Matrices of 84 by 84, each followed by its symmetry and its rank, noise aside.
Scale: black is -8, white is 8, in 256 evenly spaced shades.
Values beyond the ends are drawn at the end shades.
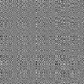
no symmetry, rank three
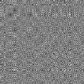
symmetric, rank five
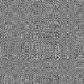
no symmetry, rank five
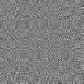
no symmetry, rank five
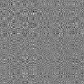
no symmetry, rank four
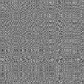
antisymmetric, rank four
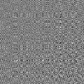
antisymmetric, rank four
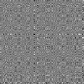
no symmetry, rank five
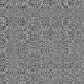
no symmetry, rank four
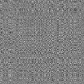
antisymmetric, rank four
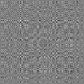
symmetric, rank three
